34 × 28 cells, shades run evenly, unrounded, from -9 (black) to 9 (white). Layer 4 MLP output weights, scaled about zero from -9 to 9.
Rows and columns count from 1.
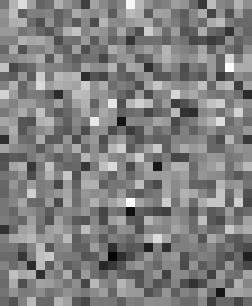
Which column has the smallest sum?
22
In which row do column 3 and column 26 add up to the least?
29
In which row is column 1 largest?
11
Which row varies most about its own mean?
19
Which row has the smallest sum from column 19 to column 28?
5
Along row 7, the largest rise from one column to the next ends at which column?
26
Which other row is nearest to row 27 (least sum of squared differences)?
20
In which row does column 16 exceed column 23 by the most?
1
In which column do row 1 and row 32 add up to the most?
15
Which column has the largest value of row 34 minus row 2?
7
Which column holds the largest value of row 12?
13
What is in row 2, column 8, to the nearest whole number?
-1
